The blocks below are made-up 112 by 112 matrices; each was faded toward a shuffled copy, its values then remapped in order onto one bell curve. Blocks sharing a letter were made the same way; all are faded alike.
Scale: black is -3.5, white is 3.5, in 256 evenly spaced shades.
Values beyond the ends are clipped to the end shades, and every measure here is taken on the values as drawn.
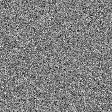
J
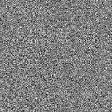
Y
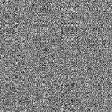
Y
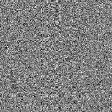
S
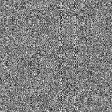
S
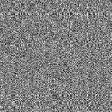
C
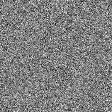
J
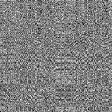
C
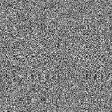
S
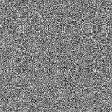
Y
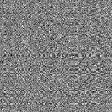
C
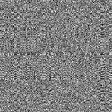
C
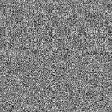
Y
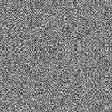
C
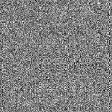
S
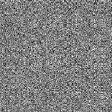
S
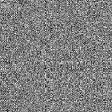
S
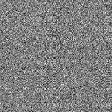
Y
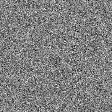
J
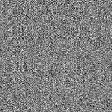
Y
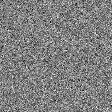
J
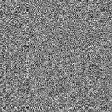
Y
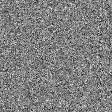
J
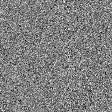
J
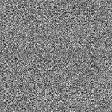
Y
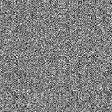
Y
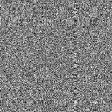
Y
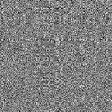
C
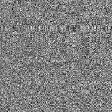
Y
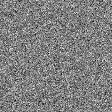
J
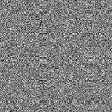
C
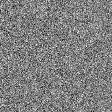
J
